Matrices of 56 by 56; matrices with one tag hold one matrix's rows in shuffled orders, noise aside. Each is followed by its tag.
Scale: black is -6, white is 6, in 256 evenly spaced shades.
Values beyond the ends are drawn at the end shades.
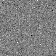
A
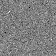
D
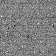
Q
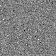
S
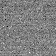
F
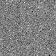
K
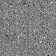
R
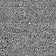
F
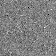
R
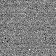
F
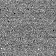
Q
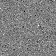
S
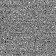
F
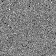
D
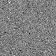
D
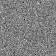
S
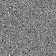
D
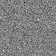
S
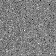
K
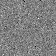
S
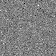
S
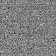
Q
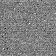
F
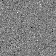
A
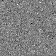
A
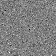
D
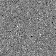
A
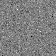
A
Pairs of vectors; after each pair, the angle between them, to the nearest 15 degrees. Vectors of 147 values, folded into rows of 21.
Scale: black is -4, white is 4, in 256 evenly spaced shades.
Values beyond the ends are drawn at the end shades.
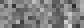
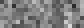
15 degrees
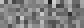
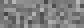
120 degrees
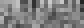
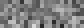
75 degrees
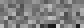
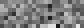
150 degrees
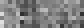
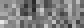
45 degrees
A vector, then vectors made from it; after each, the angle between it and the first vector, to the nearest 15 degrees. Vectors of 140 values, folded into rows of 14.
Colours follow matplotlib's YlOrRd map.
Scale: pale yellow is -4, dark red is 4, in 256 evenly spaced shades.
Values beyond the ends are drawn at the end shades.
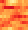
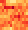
30 degrees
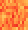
75 degrees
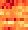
105 degrees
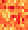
60 degrees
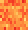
120 degrees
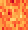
120 degrees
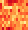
135 degrees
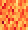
90 degrees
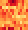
135 degrees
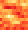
60 degrees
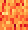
90 degrees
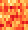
45 degrees
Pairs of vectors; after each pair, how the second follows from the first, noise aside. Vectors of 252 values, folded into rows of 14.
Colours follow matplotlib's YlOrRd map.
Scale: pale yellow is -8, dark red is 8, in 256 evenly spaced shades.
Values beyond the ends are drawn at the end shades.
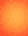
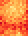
wrapped around, scaled up.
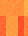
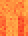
copied.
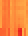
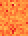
shuffled.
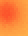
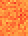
shuffled.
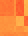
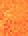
reversed, partly zeroed.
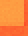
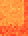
copied.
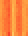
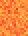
shuffled.
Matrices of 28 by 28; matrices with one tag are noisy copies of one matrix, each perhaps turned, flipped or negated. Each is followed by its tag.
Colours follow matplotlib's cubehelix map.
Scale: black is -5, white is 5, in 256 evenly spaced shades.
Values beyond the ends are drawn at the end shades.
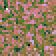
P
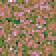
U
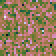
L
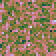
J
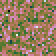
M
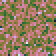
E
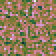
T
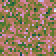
U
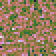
E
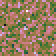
J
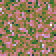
J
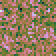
U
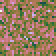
U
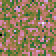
T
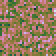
U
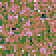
E
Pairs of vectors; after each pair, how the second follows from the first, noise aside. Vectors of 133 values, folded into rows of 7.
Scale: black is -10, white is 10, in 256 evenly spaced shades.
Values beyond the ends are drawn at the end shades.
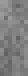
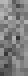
scaled up.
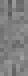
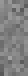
shuffled.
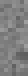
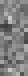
wrapped around, scaled up.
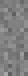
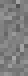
shuffled.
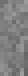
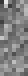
reversed, scaled up.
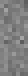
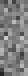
reversed, scaled up.
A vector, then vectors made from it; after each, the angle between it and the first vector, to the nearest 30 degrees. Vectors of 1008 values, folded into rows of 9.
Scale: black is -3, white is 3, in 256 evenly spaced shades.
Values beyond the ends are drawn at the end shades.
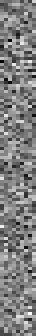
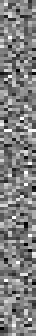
90 degrees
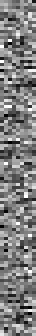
150 degrees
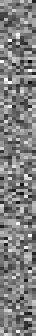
150 degrees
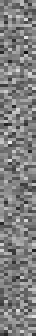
90 degrees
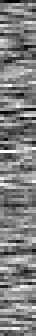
90 degrees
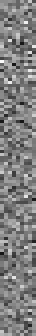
150 degrees
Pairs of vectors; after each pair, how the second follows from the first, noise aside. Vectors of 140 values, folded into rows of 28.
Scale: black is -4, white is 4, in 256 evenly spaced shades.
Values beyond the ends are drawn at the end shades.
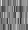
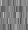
shrunk.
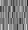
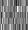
wrapped around, negated.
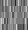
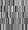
wrapped around, negated.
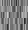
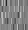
reversed, partly zeroed.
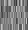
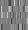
negated, partly zeroed.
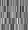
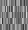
wrapped around, negated.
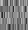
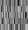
reversed.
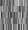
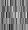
reversed, negated.
